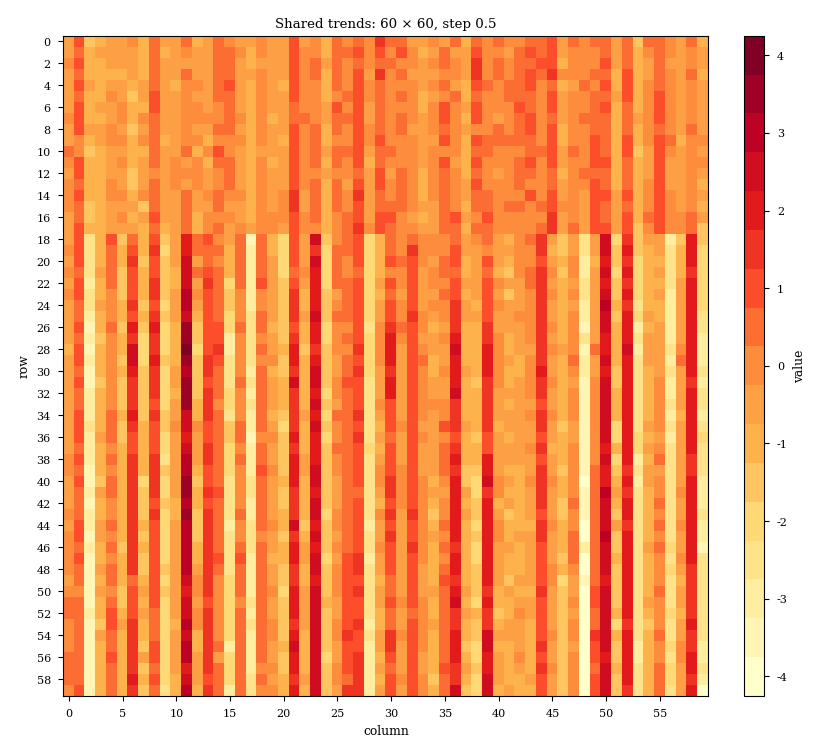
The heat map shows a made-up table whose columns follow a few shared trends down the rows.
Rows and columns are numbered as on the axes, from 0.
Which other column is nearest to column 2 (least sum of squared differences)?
17
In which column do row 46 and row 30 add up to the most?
11
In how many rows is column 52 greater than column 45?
43
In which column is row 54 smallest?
48
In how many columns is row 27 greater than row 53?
18
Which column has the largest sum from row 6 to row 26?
50
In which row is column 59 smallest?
59
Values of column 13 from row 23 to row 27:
1 1 1 1 1
